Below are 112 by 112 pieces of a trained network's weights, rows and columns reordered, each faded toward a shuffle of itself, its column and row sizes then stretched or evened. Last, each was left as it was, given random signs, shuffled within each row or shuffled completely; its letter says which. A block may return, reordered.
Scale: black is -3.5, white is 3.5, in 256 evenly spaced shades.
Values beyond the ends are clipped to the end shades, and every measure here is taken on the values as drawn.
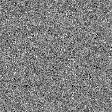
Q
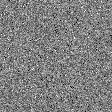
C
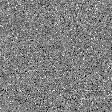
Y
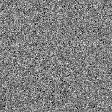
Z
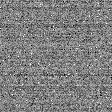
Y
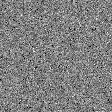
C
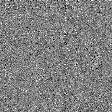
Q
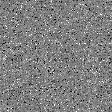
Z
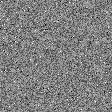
C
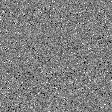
Y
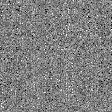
Z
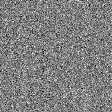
Z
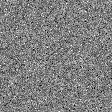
C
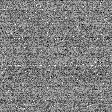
Z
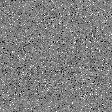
Q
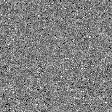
Q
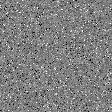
C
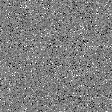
Z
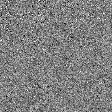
Q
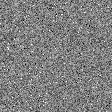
C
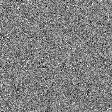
Q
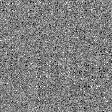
Z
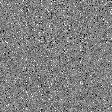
Q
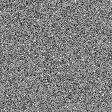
C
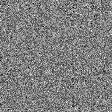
Q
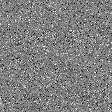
Y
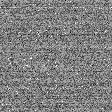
Y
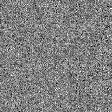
Z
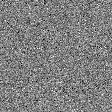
Y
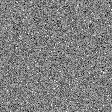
C
